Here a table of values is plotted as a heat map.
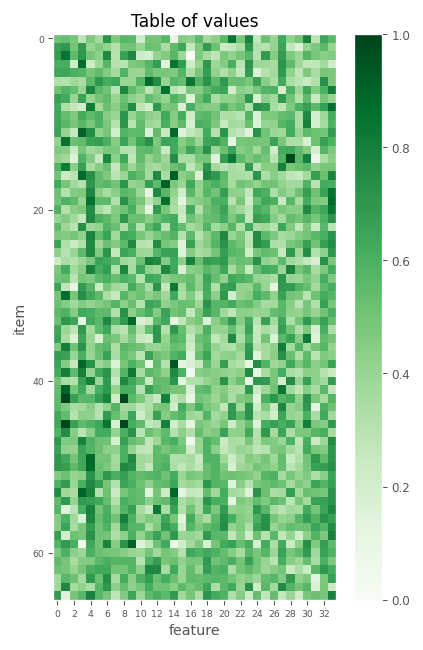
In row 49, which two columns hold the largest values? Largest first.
4, 9
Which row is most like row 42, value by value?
45
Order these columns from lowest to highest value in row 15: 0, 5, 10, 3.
5, 10, 0, 3
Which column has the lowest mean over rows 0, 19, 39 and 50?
16
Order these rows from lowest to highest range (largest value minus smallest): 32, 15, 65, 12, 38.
32, 15, 65, 12, 38
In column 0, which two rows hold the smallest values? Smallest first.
26, 5
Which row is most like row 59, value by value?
33
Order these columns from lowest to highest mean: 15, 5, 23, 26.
15, 26, 23, 5
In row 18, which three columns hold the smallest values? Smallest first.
11, 15, 23
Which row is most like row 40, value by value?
25
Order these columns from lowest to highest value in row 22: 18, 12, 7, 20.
20, 7, 18, 12
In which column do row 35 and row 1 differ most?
21
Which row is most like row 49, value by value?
50
